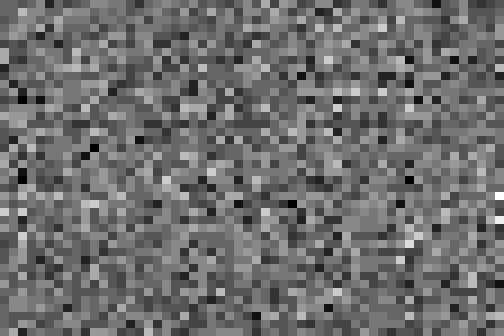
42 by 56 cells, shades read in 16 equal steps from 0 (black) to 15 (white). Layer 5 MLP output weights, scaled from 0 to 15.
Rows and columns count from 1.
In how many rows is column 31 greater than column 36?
17
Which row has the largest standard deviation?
8
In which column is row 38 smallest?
24
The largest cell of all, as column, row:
56, 25
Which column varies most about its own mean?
3
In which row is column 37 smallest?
39
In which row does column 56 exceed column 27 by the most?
28
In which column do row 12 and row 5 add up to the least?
21
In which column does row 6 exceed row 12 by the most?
22
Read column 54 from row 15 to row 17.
5 8 8
